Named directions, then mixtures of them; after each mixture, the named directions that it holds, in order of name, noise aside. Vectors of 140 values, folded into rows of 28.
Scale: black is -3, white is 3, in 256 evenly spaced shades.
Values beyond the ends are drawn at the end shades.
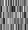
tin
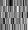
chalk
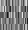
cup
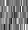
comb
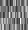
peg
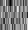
chalk.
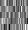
comb, peg.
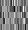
tin.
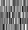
comb, cup, peg.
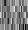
comb, tin.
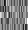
comb, cup, tin.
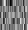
chalk, peg, tin.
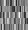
comb, peg, tin.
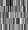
chalk, cup, peg.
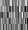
chalk, cup.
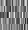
cup, peg.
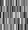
peg, tin.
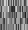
comb, peg, tin.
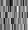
chalk.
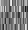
cup, peg, tin.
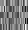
comb, cup.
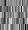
comb.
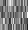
chalk.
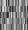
cup, tin.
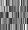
comb, cup.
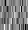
comb.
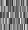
comb, cup, peg.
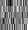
chalk.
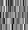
chalk, cup, tin.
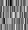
chalk, peg, tin.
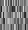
tin.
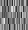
peg, tin.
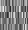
cup.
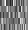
chalk, comb, peg.
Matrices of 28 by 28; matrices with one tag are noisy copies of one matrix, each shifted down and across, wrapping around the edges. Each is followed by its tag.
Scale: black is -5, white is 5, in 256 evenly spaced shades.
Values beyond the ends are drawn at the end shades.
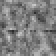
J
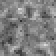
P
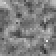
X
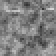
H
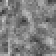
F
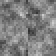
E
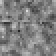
J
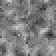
P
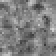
P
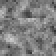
X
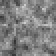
H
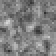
P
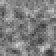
P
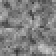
X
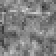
H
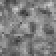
P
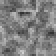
F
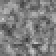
J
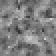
X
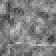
H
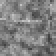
H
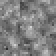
E
